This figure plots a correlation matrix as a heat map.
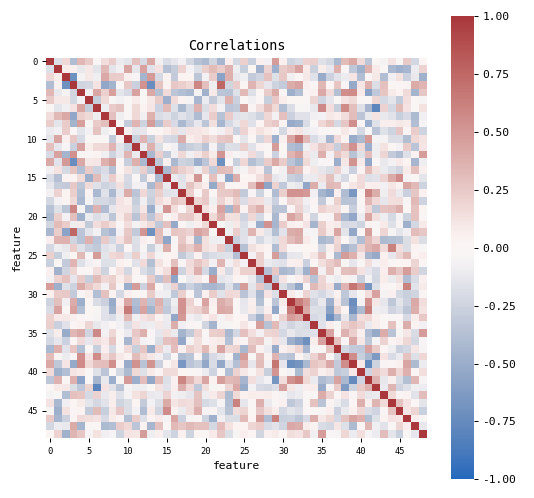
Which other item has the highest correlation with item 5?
23
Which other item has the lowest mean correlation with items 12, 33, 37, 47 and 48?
39
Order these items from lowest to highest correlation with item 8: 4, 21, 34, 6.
34, 21, 6, 4
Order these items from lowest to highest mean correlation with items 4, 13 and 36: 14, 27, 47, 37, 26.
47, 14, 37, 26, 27
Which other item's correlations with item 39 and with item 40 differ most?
38
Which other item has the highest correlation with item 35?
6
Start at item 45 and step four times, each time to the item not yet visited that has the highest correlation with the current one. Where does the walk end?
22
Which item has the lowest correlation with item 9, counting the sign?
42
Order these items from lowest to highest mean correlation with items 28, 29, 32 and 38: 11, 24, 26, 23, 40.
24, 40, 26, 23, 11
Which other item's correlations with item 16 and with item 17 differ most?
33
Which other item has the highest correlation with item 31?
32
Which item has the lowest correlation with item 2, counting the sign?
3
